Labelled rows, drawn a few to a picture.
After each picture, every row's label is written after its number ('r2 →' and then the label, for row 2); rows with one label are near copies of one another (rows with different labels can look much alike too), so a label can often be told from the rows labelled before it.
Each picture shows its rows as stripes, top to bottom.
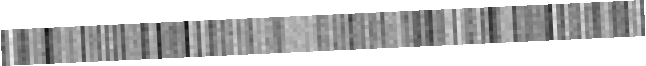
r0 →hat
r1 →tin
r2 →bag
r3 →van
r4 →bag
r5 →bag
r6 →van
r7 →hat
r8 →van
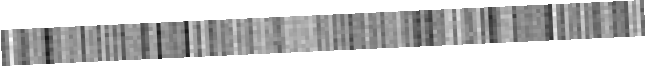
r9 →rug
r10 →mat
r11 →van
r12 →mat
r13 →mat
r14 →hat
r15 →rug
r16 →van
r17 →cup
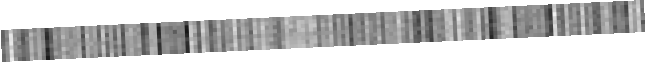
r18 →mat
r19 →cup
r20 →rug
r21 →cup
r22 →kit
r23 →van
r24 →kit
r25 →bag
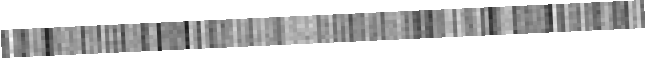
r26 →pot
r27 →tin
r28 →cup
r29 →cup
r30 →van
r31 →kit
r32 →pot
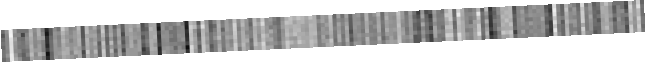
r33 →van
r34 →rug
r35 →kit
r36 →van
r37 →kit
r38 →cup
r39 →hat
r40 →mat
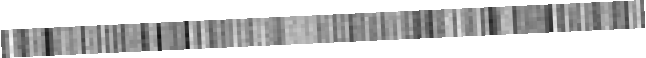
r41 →tin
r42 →pot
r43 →hat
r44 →hat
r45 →hat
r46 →hat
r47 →rug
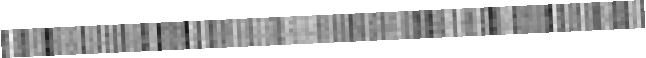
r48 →kit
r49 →cup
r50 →van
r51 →cup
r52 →kit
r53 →mat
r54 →pot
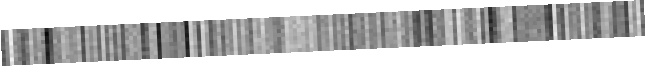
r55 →hat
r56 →mat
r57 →hat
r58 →pot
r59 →hat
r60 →bag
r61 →mat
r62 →kit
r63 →bag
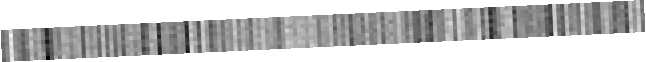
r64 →mat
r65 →pot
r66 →van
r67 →pot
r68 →pot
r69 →bag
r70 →hat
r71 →kit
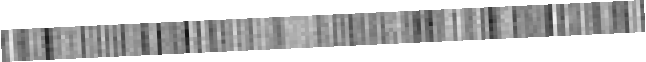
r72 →mat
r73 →kit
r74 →van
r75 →tin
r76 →van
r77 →hat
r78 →hat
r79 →hat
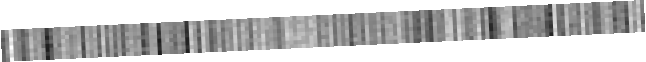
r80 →tin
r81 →mat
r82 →cup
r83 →pot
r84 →pot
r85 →hat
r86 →pot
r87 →cup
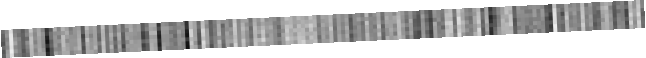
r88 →pot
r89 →tin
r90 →mat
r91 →hat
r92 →pot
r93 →hat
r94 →tin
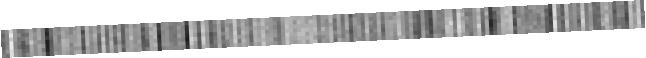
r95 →kit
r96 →van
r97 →kit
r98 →pot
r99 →bag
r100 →mat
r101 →cup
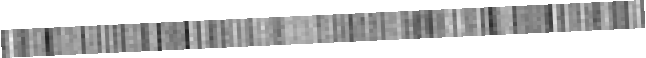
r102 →bag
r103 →kit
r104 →rug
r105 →tin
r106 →bag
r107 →tin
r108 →tin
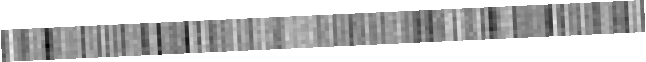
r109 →mat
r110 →pot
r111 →hat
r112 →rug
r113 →mat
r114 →mat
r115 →rug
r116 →rug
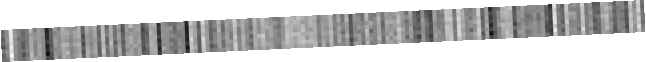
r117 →kit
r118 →hat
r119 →tin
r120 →tin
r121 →bag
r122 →hat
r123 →tin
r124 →pot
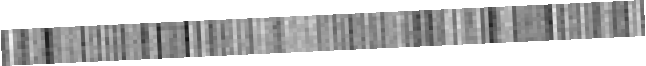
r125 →pot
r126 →cup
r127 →mat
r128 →hat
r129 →tin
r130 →pot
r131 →pot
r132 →bag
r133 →bag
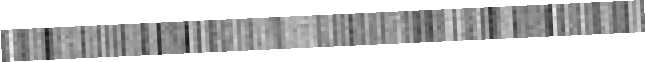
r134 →kit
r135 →tin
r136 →kit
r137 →pot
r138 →hat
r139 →van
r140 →cup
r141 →cup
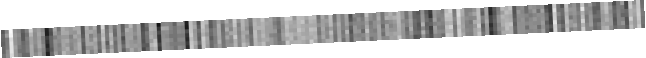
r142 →pot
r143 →tin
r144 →bag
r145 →cup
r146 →kit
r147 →tin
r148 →mat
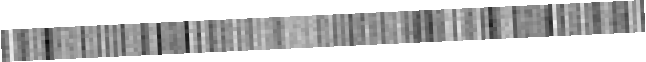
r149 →kit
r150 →van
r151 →tin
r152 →mat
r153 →kit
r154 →rug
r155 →cup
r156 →hat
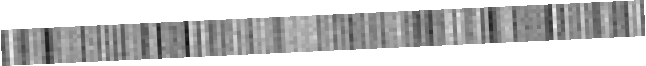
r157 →cup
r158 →rug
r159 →tin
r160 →mat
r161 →bag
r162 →tin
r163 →cup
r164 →pot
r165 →pot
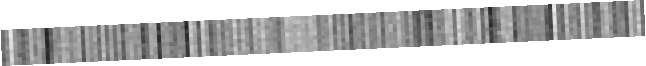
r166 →kit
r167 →van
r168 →van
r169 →hat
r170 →hat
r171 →kit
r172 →bag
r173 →pot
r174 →van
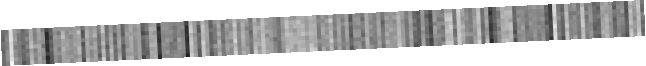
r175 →cup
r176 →kit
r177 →hat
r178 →cup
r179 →pot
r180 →kit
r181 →bag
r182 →mat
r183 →cup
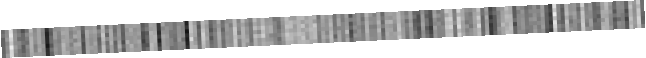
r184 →tin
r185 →van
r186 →tin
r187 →mat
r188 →hat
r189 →tin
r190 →tin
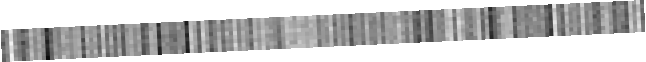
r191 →tin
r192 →pot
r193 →kit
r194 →bag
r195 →kit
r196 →tin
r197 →cup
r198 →van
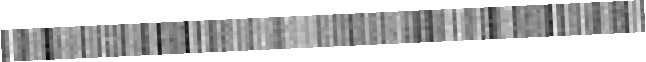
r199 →pot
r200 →cup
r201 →van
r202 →mat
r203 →kit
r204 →cup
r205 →rug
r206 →tin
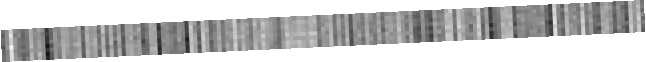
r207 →kit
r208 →cup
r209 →kit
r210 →kit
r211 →hat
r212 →van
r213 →kit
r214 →kit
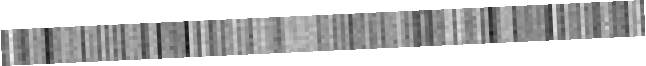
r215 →kit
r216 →cup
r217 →bag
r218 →cup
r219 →bag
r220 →mat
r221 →bag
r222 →hat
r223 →mat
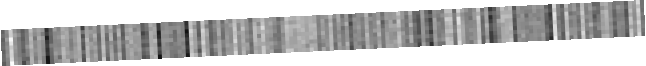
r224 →bag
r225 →cup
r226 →hat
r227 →bag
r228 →rug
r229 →rug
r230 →bag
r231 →kit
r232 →rug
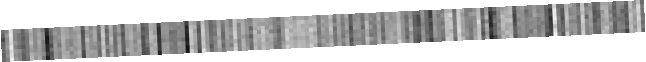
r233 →van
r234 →tin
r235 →bag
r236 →kit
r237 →bag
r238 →mat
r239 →tin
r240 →mat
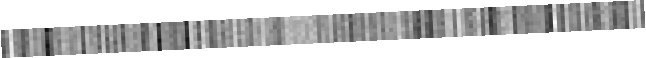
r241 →bag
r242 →mat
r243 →rug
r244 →kit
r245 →van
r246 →rug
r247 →rug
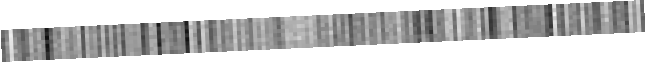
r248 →bag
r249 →van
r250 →van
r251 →hat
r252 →van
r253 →hat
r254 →mat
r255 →rug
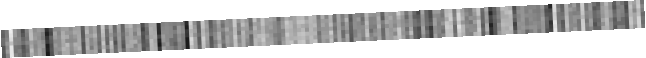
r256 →cup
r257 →pot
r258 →pot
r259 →hat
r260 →bag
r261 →bag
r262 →tin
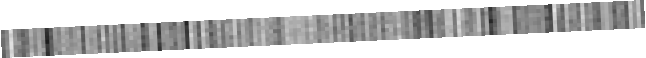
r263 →van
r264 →kit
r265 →kit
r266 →mat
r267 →hat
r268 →hat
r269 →pot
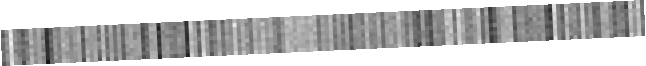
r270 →tin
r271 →rug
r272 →van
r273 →tin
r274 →van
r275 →pot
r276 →hat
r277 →mat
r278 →rug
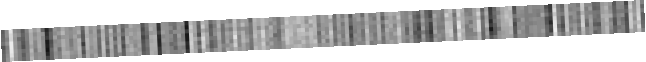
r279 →pot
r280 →hat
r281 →tin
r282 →hat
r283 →rug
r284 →kit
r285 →rug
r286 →bag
